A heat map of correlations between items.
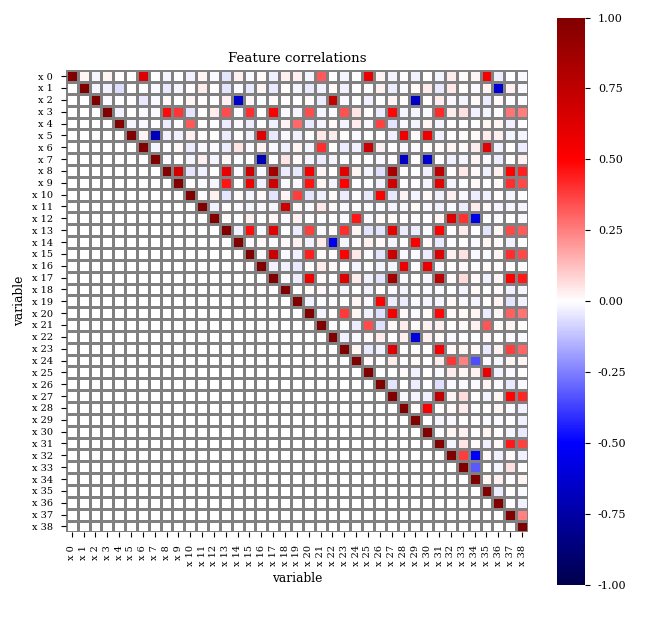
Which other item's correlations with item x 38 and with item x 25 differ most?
x 6
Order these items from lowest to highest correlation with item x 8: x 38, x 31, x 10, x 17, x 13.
x 10, x 38, x 13, x 31, x 17
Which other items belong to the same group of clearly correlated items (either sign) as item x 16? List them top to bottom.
x 5, x 7, x 28, x 30
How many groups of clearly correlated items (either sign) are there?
8
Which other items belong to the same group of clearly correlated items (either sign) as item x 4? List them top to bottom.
x 10, x 19, x 26
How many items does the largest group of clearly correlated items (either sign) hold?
12
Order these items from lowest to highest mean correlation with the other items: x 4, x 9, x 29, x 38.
x 29, x 4, x 38, x 9
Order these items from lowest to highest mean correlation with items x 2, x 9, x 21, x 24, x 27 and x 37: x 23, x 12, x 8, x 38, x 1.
x 1, x 12, x 38, x 23, x 8
